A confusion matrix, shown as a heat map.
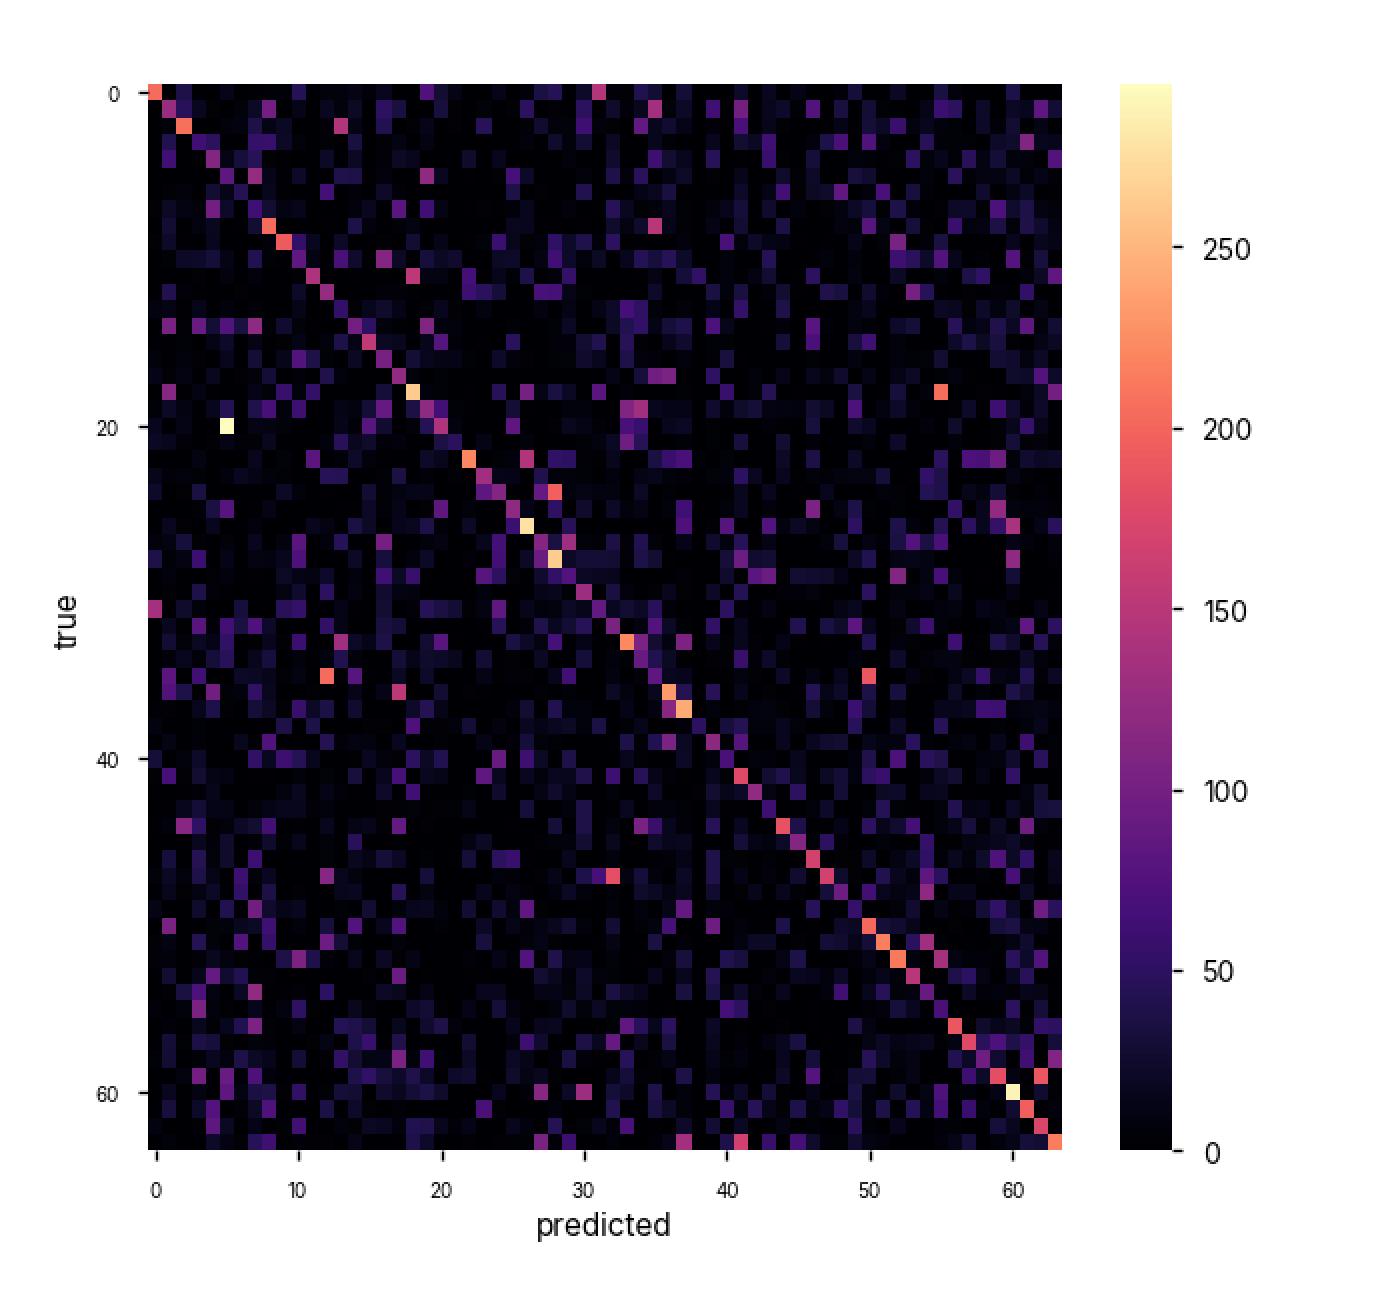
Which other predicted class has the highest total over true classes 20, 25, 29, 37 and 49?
5
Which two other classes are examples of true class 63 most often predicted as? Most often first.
41, 37
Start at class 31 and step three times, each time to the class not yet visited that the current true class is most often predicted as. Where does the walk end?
34
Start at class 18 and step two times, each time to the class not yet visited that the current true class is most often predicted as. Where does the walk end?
3
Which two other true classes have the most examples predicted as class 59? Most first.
25, 22
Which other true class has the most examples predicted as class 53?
12
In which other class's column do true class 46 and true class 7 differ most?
4
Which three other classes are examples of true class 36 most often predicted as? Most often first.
17, 4, 1
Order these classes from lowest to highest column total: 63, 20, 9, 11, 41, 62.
11, 9, 20, 63, 62, 41
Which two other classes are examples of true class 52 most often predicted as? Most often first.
55, 10
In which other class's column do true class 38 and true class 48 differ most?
54
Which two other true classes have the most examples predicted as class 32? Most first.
47, 57
